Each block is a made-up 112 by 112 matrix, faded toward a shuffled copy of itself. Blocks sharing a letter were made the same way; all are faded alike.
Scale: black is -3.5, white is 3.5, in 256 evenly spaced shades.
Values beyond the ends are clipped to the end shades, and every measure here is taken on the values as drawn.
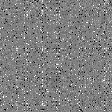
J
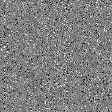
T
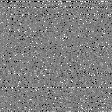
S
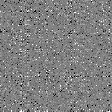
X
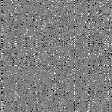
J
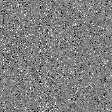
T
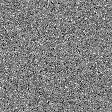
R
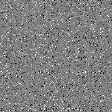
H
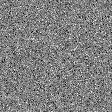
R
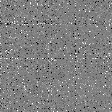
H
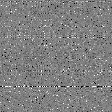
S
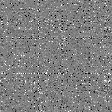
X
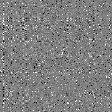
J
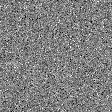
R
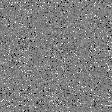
H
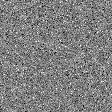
R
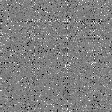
X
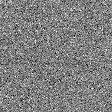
R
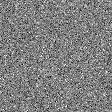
R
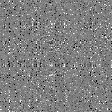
X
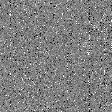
T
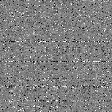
S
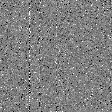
T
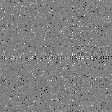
X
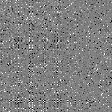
J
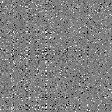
J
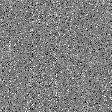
T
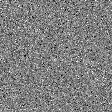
R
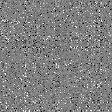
X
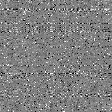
S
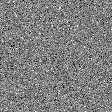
R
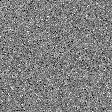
R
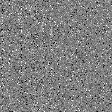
T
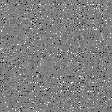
X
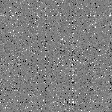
H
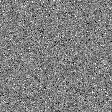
R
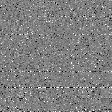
S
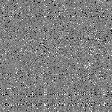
S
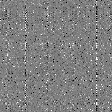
J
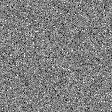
R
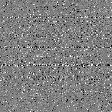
S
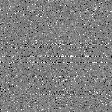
S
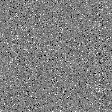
T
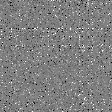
H
